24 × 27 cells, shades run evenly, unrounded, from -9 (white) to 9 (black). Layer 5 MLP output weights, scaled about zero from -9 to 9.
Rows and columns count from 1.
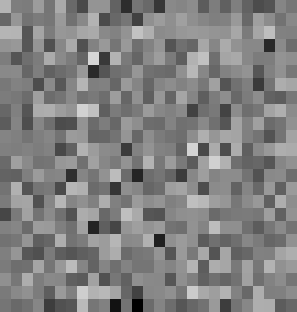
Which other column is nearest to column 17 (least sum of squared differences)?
2
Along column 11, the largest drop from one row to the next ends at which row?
19
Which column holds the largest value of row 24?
13
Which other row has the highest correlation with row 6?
18
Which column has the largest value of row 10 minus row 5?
9
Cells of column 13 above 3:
4
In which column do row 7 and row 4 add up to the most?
25
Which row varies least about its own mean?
8
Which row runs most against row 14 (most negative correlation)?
15
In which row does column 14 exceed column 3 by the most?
17
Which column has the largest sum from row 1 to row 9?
3
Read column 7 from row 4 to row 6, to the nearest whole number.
-3 0 1
